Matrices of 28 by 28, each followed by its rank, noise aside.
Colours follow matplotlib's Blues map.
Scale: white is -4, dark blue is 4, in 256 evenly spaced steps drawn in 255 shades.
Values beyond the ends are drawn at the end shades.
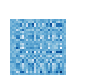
two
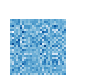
four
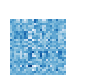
four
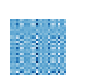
one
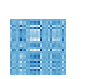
one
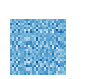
three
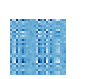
one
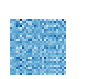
three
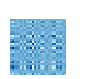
one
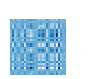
one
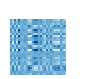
one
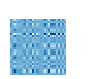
one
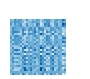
two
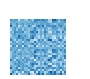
three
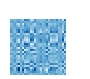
two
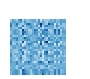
three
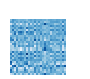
three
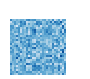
four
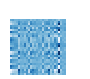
two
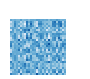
three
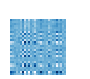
one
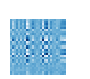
one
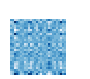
two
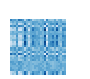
one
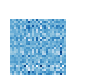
four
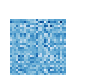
four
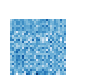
four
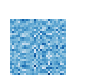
four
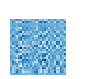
three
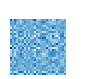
three
